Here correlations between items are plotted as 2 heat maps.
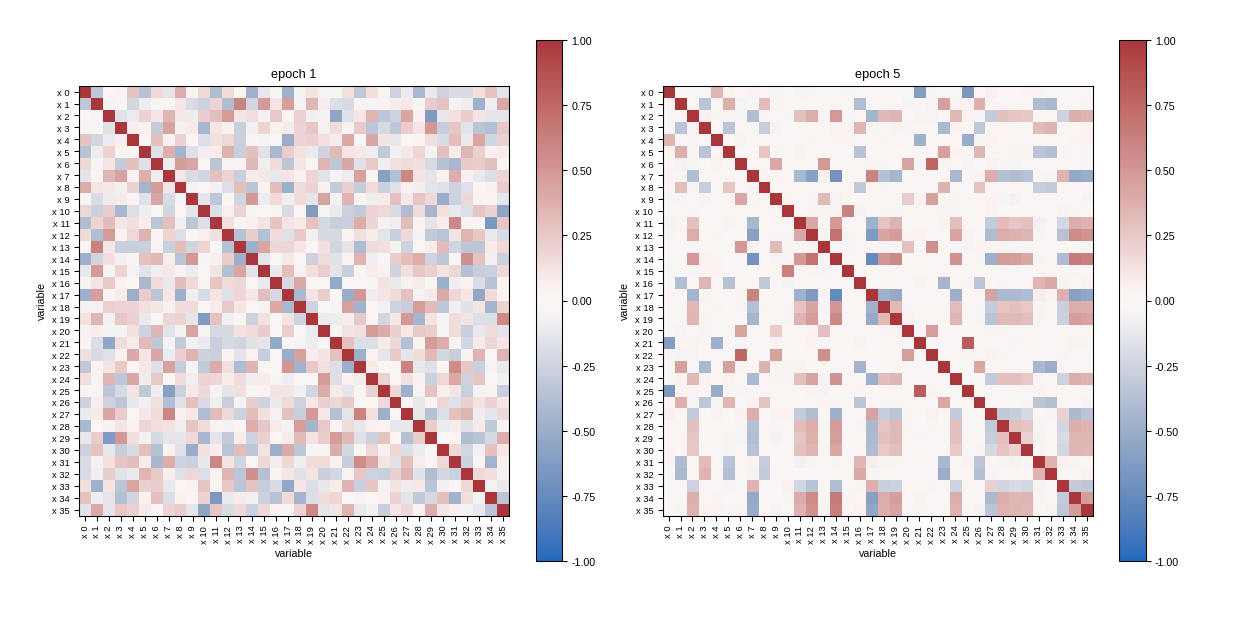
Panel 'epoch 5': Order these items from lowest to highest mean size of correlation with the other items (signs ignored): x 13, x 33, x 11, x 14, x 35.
x 13, x 33, x 11, x 35, x 14
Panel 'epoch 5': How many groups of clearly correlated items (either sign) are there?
5
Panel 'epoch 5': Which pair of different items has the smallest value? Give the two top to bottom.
x 14, x 17
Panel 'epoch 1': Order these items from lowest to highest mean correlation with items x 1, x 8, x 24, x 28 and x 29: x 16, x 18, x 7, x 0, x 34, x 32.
x 32, x 34, x 0, x 7, x 16, x 18
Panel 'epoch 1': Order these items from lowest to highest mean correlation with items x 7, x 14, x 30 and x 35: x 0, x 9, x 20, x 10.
x 0, x 10, x 9, x 20
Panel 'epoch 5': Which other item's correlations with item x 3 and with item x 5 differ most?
x 23
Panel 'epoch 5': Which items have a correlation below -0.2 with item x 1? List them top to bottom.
x 3, x 16, x 31, x 32
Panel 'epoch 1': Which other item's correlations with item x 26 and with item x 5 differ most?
x 7
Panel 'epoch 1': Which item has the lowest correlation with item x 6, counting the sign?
x 31
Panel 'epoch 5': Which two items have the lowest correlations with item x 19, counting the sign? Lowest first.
x 17, x 7
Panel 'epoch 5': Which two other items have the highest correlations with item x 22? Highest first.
x 6, x 13
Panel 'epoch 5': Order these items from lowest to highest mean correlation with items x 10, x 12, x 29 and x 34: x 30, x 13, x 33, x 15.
x 33, x 13, x 15, x 30
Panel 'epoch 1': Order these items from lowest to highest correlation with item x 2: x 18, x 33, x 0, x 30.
x 30, x 0, x 33, x 18
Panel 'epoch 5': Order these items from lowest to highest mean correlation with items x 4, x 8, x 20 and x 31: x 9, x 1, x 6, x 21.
x 21, x 1, x 9, x 6
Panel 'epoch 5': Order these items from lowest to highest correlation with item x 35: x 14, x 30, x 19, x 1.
x 1, x 30, x 19, x 14
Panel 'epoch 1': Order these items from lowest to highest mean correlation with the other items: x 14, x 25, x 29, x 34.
x 34, x 25, x 29, x 14
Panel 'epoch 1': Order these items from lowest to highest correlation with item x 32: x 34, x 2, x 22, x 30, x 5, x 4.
x 30, x 4, x 22, x 34, x 2, x 5
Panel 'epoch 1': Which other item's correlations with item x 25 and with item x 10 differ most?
x 29
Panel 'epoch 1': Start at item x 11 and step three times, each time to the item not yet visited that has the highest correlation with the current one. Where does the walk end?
x 27
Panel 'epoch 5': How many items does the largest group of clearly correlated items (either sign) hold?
16
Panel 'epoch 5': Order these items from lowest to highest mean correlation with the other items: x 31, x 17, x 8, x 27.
x 17, x 27, x 31, x 8
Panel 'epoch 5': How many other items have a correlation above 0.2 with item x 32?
3
